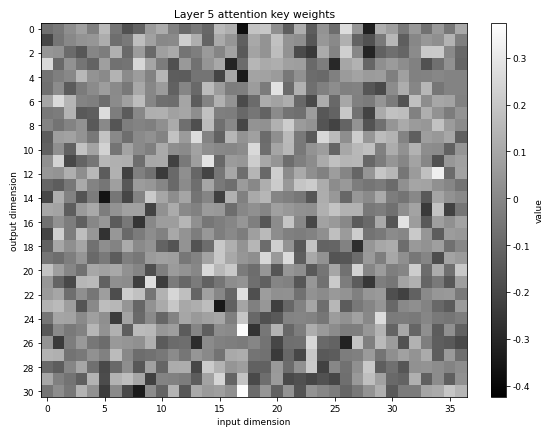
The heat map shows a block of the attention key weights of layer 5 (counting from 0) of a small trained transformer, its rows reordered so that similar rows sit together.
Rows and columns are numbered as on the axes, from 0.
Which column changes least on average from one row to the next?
36
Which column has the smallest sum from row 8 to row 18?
0
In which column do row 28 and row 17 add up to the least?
5
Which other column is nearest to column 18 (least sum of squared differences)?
30
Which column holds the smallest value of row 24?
6
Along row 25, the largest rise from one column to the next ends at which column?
17
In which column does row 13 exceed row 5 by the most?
23
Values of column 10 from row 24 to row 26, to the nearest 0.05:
-0.1 0.05 -0.15
